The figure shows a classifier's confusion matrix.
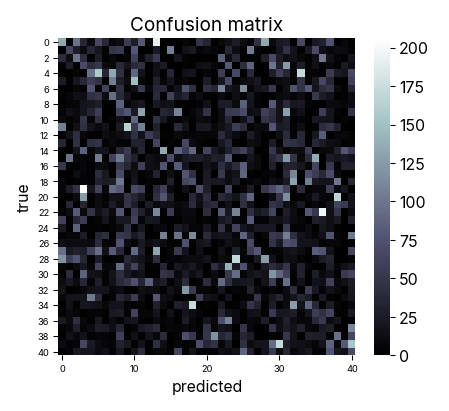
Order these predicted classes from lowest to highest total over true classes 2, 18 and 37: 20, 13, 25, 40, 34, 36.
25, 20, 13, 34, 36, 40
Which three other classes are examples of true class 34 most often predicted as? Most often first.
18, 32, 26
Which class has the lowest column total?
12
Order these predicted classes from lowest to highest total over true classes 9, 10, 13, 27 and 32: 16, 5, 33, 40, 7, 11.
33, 7, 40, 16, 11, 5
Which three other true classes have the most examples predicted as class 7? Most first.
4, 5, 19
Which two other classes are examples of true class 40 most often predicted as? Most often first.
25, 37
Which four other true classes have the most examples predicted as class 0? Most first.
28, 11, 27, 23
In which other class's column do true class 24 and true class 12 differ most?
36
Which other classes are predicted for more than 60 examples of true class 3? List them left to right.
23, 26, 29, 31
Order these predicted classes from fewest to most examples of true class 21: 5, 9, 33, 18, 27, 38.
27, 5, 33, 18, 9, 38
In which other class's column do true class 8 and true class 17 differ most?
32
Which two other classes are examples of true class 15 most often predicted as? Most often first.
35, 31
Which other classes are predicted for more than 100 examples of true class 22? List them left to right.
13, 24, 36
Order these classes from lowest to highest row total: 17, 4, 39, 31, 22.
17, 31, 39, 4, 22
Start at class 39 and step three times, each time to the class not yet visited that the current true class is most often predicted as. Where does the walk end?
23
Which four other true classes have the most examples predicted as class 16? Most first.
9, 25, 14, 40
